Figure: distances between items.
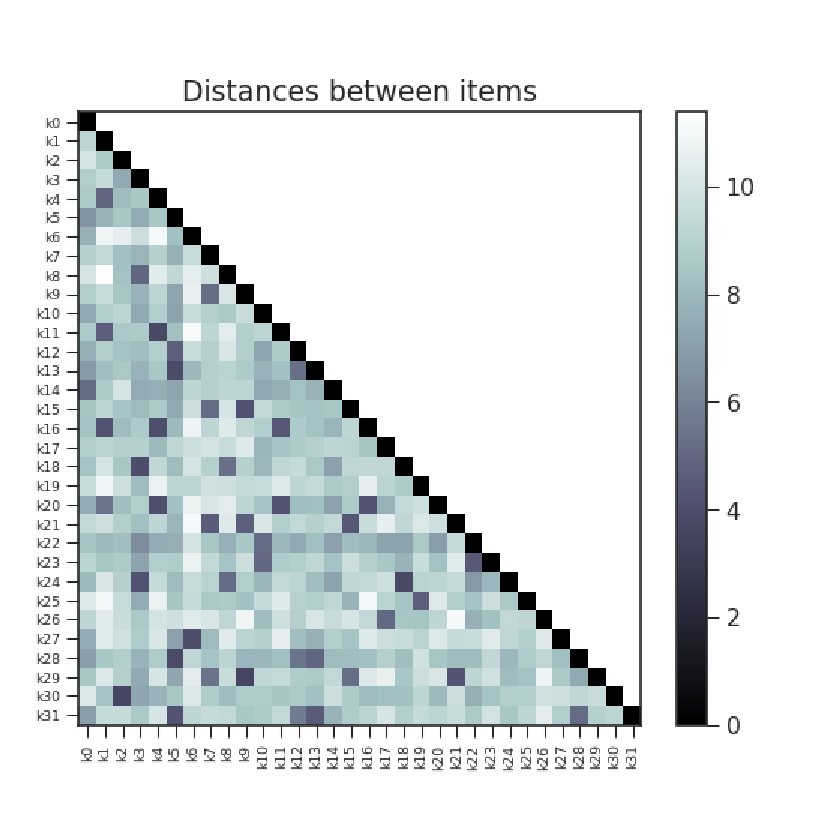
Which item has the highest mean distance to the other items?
k6
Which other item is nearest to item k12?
k5
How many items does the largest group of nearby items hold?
5
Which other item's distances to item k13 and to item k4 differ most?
k31
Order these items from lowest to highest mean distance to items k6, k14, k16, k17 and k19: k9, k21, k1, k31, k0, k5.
k0, k5, k1, k31, k9, k21
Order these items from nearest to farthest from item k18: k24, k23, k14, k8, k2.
k24, k8, k14, k23, k2
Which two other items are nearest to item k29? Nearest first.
k9, k21
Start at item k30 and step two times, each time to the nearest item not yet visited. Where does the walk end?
k3
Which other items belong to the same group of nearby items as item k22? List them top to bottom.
k10, k23
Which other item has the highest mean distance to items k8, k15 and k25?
k1
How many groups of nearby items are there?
10
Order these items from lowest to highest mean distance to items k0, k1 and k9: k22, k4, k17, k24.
k4, k22, k24, k17
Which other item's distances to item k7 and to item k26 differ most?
k21
